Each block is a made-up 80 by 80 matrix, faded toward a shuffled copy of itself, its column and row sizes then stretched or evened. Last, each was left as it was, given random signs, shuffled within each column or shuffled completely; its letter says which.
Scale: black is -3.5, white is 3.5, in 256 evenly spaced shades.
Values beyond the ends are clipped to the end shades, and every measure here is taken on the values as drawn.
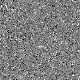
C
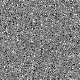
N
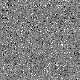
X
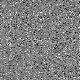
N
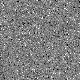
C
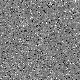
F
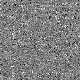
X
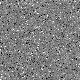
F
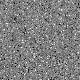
F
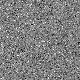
F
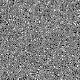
X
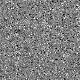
N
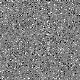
X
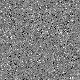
C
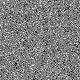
F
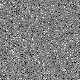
N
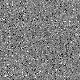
C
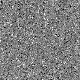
C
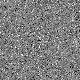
C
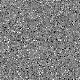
X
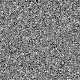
C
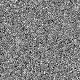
F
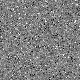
F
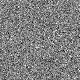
F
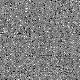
N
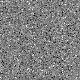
C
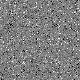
N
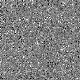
X
